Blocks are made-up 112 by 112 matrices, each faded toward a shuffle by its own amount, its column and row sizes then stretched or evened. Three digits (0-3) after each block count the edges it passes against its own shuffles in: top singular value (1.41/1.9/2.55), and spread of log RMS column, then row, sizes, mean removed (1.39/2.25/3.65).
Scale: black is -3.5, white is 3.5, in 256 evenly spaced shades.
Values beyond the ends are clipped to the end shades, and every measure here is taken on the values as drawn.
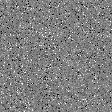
0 1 0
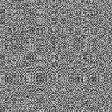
3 1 1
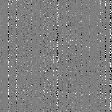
2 3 1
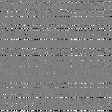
3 1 3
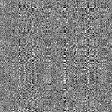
3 2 1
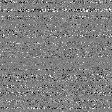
0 0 3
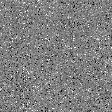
0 1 1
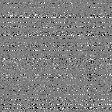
1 1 3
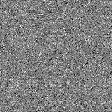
2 0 0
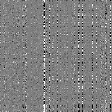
3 3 1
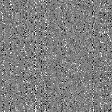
2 2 0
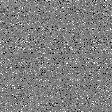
0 0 2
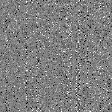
1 2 0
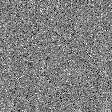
1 0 0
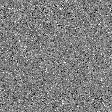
0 0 1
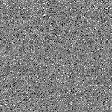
2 0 1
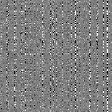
3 3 1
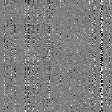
3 3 0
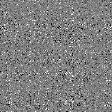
0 2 2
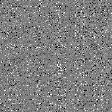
1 2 2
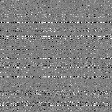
3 1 3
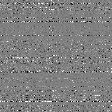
2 1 3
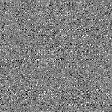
2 0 2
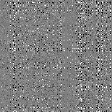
2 3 2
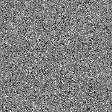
0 2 0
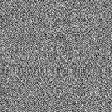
3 0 0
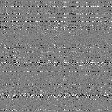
3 1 3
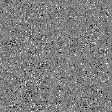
0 2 1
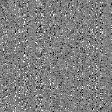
2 2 0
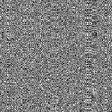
3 2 0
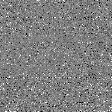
0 1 2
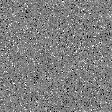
1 1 0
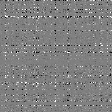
1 2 3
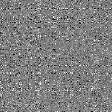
2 2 2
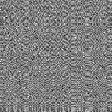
3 0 1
